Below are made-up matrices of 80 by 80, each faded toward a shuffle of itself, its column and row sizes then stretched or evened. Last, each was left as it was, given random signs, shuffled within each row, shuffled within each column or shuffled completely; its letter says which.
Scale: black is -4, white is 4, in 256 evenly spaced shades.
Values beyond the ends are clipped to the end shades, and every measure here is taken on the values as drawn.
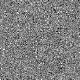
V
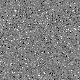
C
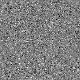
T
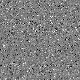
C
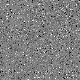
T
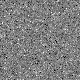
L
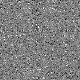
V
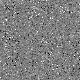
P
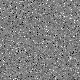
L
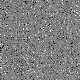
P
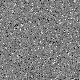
L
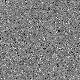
C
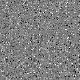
V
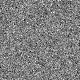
L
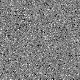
C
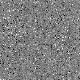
T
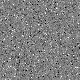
L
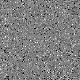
V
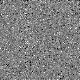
T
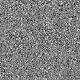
V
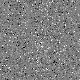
P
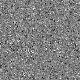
T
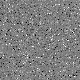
C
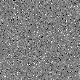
P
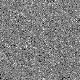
T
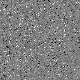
P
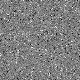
C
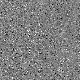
P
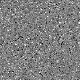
V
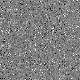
V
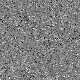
C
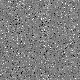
P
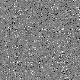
T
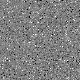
T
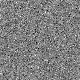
L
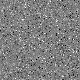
P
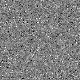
C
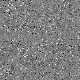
T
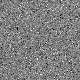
L
